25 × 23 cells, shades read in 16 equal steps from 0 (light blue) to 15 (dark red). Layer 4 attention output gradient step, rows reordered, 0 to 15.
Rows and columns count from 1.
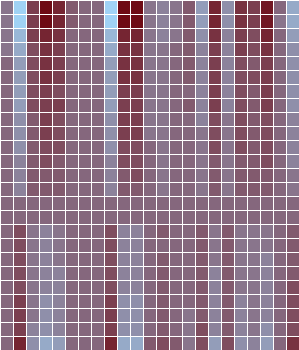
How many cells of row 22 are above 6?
16
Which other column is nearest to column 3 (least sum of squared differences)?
20
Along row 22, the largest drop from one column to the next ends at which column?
10
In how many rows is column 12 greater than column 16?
13
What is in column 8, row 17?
8
